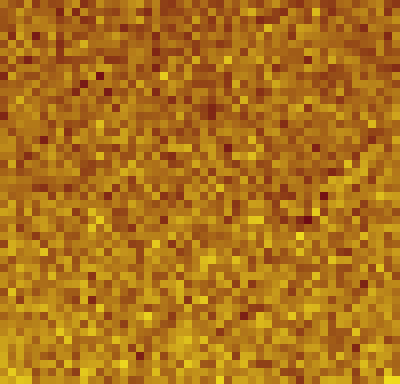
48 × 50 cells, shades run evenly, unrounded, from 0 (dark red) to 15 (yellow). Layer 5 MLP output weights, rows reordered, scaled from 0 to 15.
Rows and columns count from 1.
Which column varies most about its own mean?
11
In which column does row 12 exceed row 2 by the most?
19
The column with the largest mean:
2
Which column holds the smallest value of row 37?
37
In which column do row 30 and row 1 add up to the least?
5
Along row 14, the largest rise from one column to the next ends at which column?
16
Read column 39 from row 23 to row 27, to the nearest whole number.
3 7 6 5 6
